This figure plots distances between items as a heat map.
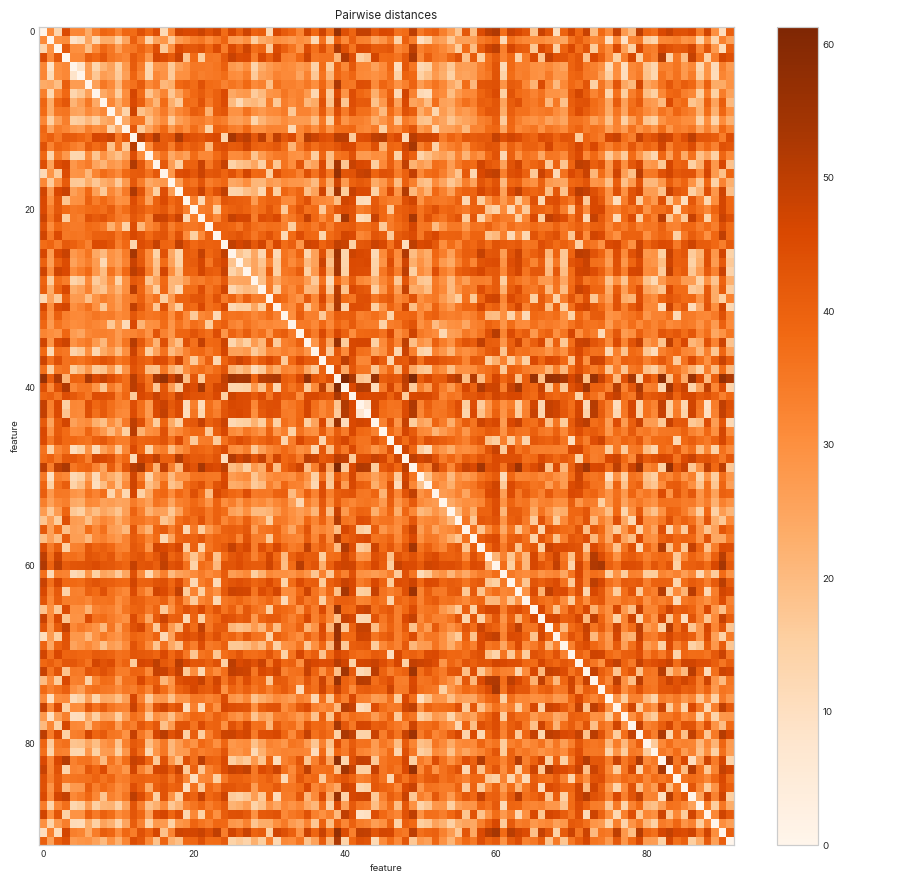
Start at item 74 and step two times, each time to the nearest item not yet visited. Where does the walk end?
53
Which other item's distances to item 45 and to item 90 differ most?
0
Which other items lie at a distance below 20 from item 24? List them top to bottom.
12, 41, 48, 71
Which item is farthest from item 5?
60
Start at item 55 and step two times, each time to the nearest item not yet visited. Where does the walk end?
2
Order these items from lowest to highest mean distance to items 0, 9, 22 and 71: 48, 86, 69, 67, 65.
65, 48, 69, 67, 86
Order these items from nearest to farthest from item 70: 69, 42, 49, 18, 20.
20, 69, 42, 49, 18
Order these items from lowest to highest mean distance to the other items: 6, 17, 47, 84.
17, 47, 6, 84
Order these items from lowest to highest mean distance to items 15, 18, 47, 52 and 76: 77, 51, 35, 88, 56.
51, 77, 56, 35, 88
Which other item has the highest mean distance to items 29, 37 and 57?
39
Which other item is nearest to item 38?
28
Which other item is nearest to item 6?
73
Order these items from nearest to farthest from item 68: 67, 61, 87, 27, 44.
87, 61, 44, 67, 27
